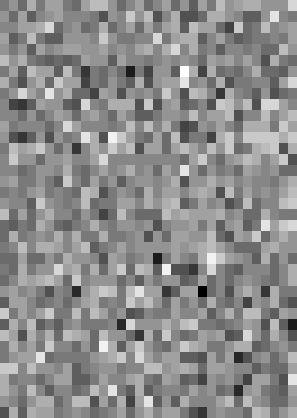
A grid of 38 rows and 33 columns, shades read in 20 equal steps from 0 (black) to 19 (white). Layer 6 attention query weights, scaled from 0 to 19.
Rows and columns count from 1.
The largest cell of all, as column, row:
21, 7
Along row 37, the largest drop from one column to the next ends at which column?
18
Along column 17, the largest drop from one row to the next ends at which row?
11
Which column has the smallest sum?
27
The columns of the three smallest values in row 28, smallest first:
28, 33, 1
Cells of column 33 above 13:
9
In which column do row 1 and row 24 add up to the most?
25
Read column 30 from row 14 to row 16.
14 10 10
